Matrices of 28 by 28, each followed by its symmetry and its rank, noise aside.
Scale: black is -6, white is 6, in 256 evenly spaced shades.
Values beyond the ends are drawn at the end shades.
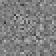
symmetric, rank five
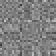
antisymmetric, rank six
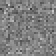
no symmetry, rank six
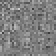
no symmetry, rank six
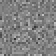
no symmetry, rank six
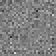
symmetric, rank seven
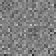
symmetric, rank six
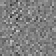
no symmetry, rank seven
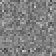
no symmetry, rank seven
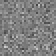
no symmetry, rank seven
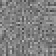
antisymmetric, rank six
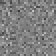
no symmetry, rank six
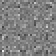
no symmetry, rank five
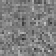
no symmetry, rank five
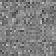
no symmetry, rank six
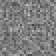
no symmetry, rank seven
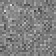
symmetric, rank seven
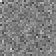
symmetric, rank seven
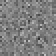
symmetric, rank seven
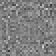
no symmetry, rank five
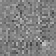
symmetric, rank five
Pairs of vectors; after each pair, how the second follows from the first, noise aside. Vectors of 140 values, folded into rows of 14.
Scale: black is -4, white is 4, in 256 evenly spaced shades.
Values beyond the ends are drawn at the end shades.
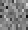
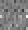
negated, partly zeroed.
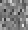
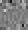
negated, partly zeroed.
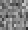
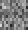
sign-scrambled.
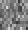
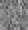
negated, shrunk.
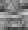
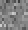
wrapped around, negated, partly zeroed.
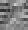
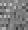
wrapped around, negated, partly zeroed.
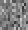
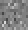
reversed, negated, partly zeroed.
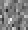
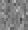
reversed, shrunk.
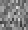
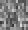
sign-scrambled.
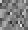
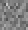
reversed, shrunk.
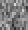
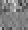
reversed, negated, partly zeroed.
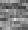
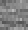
reversed, shrunk.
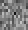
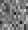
sign-scrambled.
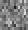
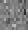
negated, partly zeroed.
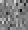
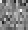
sign-scrambled.
